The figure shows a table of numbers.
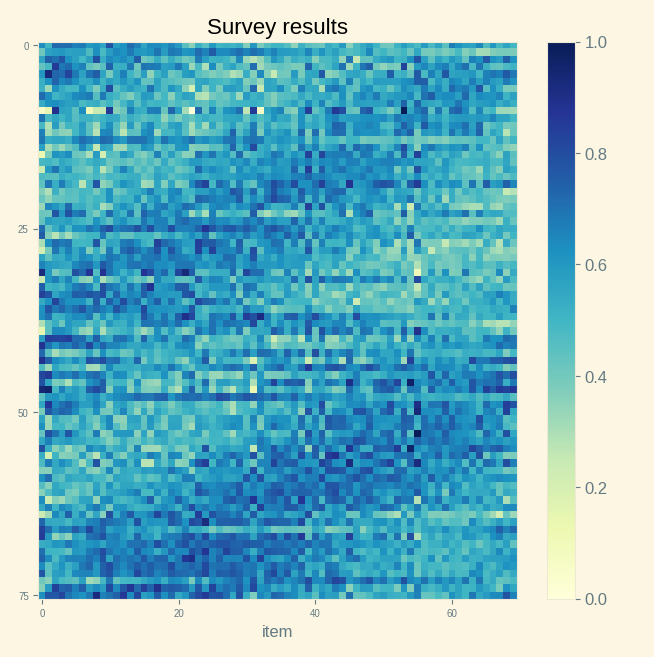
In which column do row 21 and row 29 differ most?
54
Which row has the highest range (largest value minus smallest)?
9
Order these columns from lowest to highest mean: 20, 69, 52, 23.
69, 52, 20, 23
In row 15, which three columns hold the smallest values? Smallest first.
0, 9, 7
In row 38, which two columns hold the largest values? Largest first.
31, 39
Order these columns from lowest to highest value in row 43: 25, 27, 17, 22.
25, 17, 27, 22
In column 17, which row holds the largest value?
74
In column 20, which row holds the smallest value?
47
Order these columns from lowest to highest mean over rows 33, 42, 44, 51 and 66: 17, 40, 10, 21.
17, 21, 10, 40
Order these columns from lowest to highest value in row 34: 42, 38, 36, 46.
42, 38, 46, 36
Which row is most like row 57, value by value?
19
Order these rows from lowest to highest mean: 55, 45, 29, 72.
29, 45, 55, 72
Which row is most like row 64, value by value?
28
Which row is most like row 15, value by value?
39
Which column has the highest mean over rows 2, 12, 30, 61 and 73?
43
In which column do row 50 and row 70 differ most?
55
